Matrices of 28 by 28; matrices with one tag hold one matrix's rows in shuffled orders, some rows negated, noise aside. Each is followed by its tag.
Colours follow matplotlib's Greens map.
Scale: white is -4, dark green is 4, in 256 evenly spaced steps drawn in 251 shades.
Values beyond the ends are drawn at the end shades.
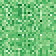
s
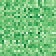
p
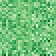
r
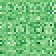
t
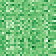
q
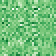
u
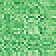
p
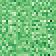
r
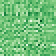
p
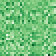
q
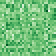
q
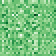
u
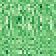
s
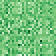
s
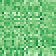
p
